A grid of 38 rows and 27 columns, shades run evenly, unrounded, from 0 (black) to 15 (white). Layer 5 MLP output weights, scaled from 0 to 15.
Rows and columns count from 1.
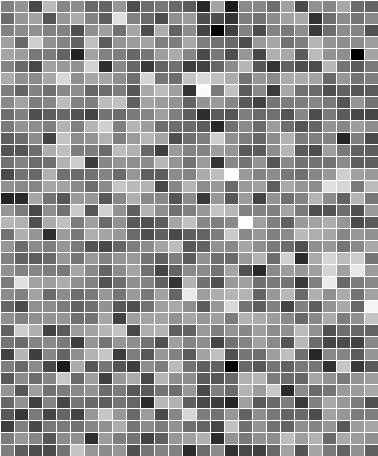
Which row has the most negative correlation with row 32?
18
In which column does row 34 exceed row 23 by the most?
12
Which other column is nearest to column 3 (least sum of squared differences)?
20
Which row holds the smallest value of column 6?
5
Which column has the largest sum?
24
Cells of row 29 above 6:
20
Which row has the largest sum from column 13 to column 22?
7
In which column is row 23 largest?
26
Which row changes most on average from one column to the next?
30
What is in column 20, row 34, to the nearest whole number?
6
